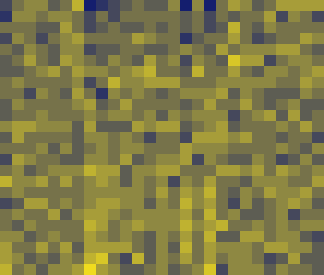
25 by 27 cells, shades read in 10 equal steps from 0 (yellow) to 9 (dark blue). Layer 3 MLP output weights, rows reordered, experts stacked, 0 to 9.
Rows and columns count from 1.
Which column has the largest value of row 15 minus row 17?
1
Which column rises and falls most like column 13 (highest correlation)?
27
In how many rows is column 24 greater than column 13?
8
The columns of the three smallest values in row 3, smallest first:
20, 6, 23
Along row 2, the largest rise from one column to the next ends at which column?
24
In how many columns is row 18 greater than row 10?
5
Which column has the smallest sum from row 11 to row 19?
18
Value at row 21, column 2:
6
